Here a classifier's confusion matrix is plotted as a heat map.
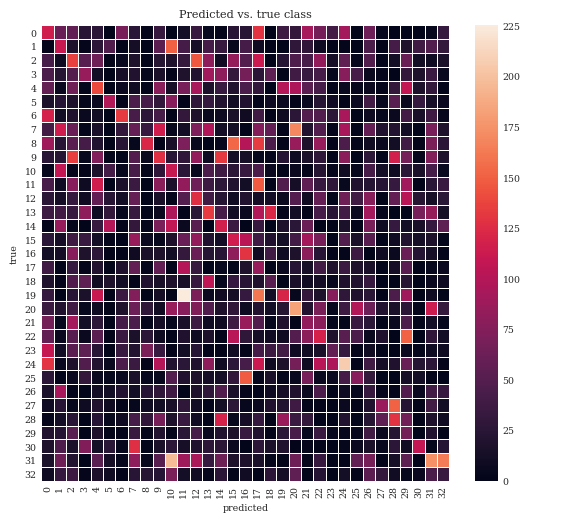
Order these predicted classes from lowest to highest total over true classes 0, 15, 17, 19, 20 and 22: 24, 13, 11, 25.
13, 25, 24, 11
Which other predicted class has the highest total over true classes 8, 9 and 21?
2
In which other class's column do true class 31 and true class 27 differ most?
10
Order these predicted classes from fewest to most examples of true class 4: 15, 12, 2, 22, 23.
23, 15, 22, 2, 12
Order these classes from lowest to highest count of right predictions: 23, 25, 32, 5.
32, 23, 25, 5
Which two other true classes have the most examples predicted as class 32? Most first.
31, 14
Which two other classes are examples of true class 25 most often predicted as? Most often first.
16, 21
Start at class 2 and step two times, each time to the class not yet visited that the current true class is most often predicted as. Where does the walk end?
29
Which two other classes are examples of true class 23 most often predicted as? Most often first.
0, 8
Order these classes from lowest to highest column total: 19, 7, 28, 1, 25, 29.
25, 19, 28, 1, 7, 29
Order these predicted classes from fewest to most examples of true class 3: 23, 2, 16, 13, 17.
23, 17, 2, 16, 13
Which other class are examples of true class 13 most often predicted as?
18
